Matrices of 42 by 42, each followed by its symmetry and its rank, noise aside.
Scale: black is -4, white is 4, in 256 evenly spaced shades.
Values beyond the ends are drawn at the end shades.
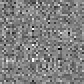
no symmetry, rank six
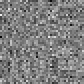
no symmetry, rank six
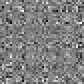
antisymmetric, rank four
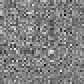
no symmetry, rank six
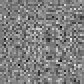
no symmetry, rank five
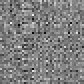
no symmetry, rank five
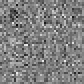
no symmetry, rank six
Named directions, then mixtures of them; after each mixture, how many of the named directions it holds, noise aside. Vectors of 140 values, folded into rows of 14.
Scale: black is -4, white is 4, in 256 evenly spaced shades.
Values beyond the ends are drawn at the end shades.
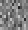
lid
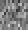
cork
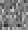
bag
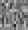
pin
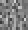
one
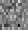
two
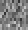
two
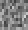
three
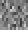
four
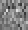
one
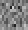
four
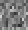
four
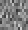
two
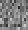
two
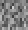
four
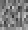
three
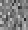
one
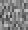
four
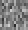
one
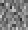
three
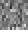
two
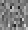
four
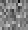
three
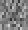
two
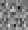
four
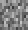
three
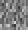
two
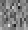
three
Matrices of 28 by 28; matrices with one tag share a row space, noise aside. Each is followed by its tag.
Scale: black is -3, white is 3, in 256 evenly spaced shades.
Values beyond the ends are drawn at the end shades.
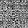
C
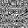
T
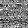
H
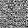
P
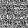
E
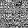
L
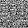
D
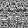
D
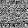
D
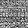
C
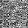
H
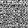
C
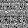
E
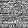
H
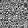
T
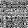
P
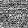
H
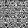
E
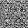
E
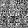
D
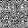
T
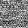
H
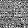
L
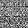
C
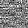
H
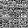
H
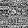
H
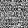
L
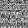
D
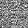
T
